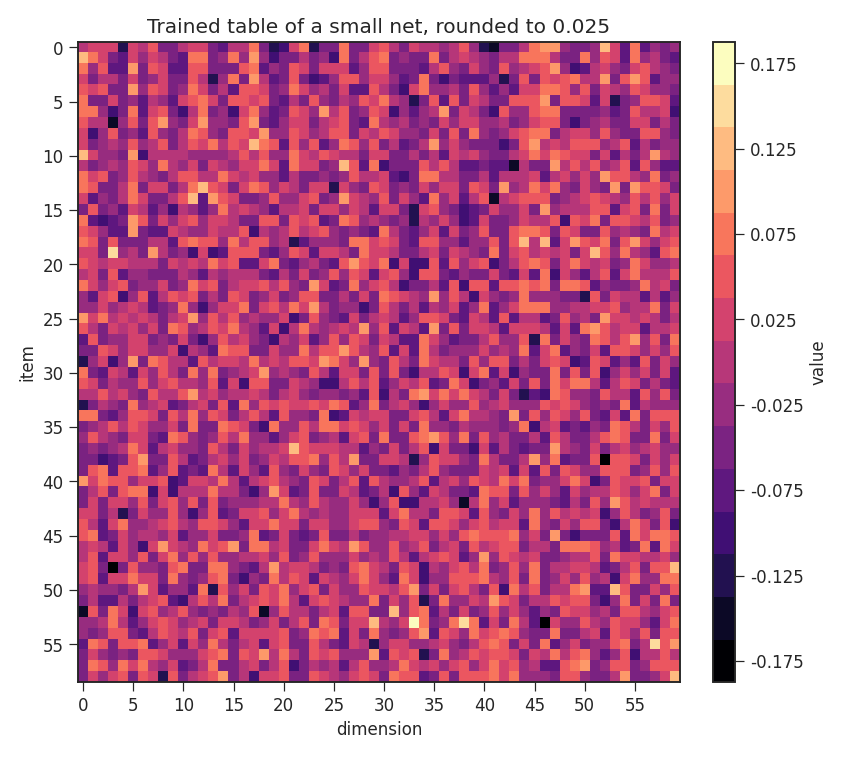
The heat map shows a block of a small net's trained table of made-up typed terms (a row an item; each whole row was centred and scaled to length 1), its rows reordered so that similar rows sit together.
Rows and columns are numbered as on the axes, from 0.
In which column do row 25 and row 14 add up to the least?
41
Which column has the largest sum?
5
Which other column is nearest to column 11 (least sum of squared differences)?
56
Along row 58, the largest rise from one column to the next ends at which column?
9
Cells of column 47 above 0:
28
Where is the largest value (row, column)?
53, 33
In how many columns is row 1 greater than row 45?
25
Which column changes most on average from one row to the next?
34
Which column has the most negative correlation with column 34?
45
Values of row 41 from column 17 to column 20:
-0.1 -0.025 0.1 0.025
